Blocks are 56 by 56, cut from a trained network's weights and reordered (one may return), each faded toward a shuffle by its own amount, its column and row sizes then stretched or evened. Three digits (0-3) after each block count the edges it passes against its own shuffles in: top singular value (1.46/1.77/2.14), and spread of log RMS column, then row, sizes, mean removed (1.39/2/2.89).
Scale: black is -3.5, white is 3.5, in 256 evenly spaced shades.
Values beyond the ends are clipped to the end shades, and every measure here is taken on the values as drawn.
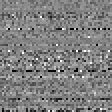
1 0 3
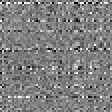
3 1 3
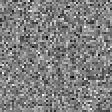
1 0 0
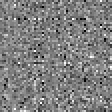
1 2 1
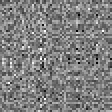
2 2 0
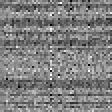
3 2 0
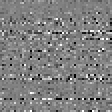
2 2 3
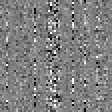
1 3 0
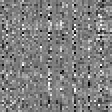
2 3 1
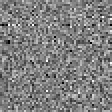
1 1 1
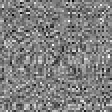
3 1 1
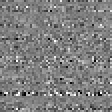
1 1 3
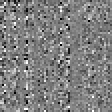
2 3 0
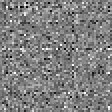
1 1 2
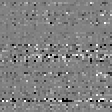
1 1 3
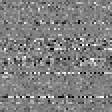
2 0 3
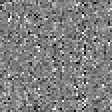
1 2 0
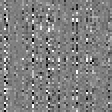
3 3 1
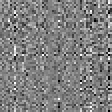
3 3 1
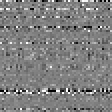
3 0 3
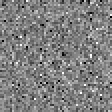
0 1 0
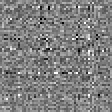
2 1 2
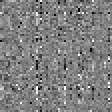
2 2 1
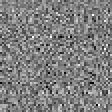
2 0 2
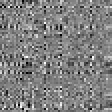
3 2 2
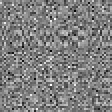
3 1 0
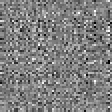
3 2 2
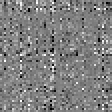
2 3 2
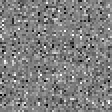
0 2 1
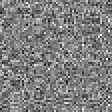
2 1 0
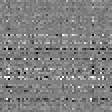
1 1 3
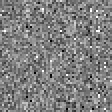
1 1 0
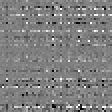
2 2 3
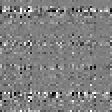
3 2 3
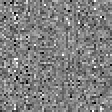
0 2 0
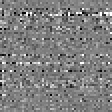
0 1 3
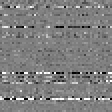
3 0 3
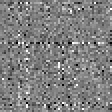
1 2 2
